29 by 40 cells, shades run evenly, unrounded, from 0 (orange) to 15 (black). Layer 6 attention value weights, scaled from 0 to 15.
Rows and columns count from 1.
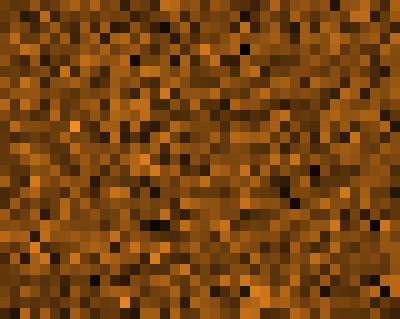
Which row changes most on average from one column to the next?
3
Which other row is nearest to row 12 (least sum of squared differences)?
14
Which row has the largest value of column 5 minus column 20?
10
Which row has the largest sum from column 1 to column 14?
26
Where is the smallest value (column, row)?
8, 12
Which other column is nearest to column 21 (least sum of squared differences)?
31
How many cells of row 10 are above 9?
15
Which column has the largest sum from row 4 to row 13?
5
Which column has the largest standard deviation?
25
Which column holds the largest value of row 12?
40
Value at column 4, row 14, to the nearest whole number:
7
